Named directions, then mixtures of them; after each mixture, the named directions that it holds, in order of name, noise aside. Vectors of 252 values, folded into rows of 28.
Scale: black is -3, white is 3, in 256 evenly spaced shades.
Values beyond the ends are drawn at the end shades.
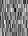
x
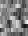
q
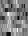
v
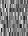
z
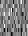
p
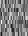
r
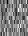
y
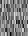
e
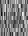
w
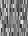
z.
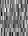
w, z.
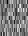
y.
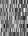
q, y, z.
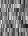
q, r.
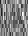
w.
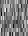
w, z.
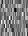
p, r, x.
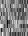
q, z.
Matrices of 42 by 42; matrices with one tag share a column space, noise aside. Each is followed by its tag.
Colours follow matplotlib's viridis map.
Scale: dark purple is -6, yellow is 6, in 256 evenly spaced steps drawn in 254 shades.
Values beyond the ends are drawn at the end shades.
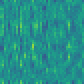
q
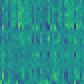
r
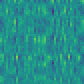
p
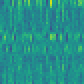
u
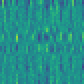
u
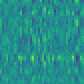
p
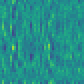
q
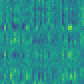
r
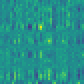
r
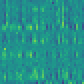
r
